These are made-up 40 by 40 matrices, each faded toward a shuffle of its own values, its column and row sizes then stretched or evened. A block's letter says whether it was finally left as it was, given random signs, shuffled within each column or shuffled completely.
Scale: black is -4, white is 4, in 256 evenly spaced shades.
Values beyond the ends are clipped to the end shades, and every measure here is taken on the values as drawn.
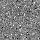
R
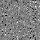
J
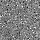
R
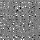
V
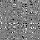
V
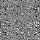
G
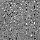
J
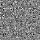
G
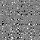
V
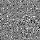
G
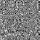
V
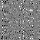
V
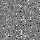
J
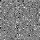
J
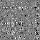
V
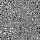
G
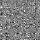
G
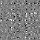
V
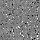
J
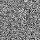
G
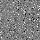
J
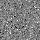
R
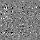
G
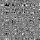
V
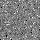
R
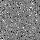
R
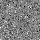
R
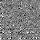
G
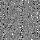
J
